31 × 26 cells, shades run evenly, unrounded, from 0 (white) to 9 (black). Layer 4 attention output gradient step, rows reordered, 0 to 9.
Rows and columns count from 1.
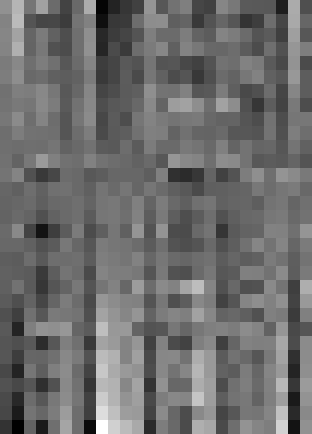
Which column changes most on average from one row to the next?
4
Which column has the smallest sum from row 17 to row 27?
9
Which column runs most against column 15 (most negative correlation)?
22
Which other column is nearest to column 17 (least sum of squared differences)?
18
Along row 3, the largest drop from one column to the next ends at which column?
25
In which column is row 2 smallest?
2
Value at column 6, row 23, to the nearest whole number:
5
